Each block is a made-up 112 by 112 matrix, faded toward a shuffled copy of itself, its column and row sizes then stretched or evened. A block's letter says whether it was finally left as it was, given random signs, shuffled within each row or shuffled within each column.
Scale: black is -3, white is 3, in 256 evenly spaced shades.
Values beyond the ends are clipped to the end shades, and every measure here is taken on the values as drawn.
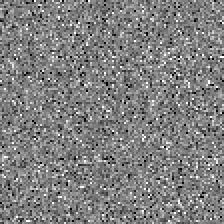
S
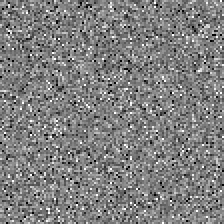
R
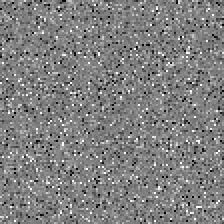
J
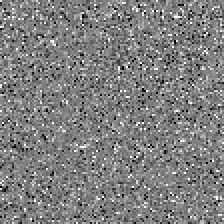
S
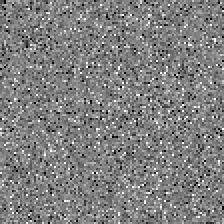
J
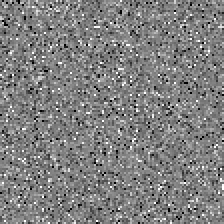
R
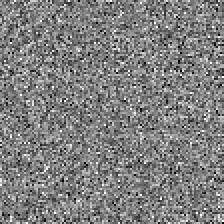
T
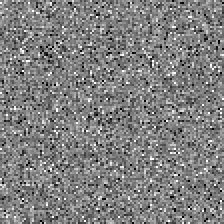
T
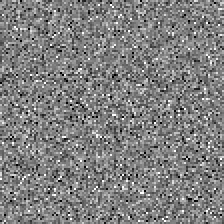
J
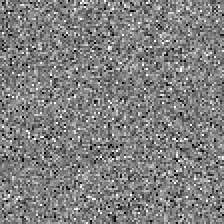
S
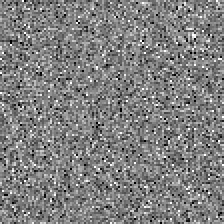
R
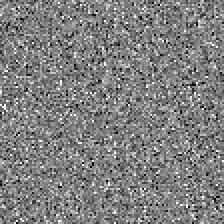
R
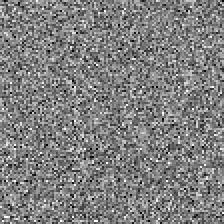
S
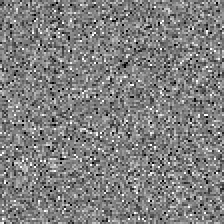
T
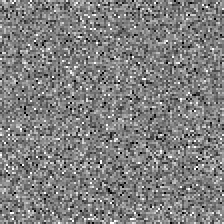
J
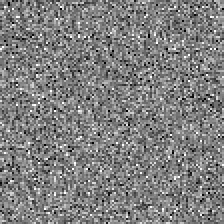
S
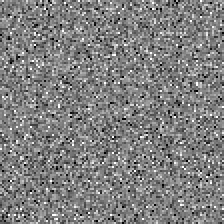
J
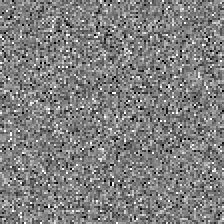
S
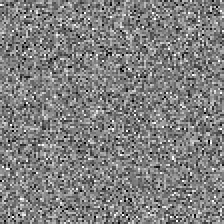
J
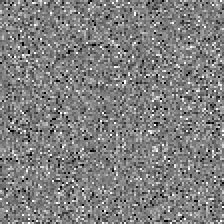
T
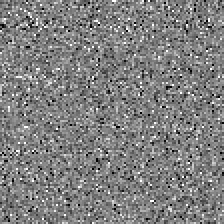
S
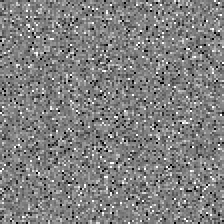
R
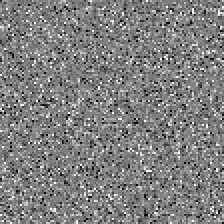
J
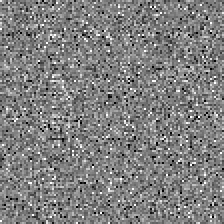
T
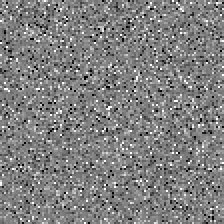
J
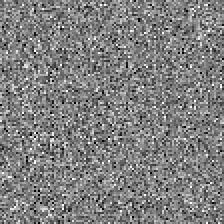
T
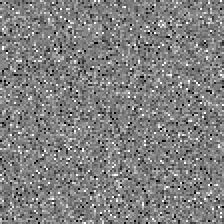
J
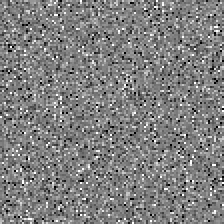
R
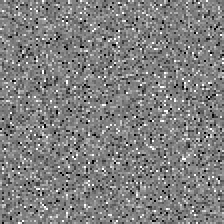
R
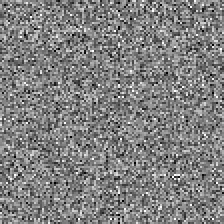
S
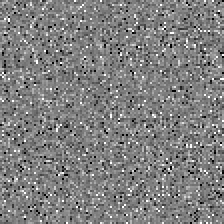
T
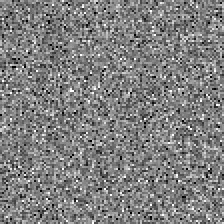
J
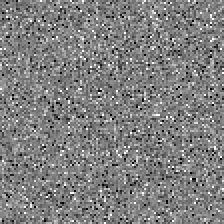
J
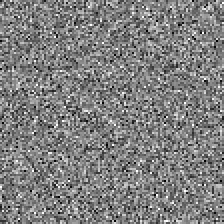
J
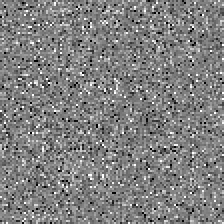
S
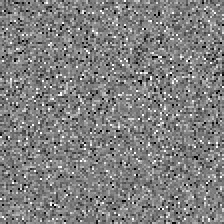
J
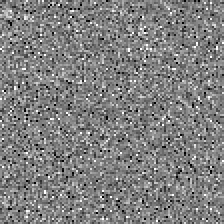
R
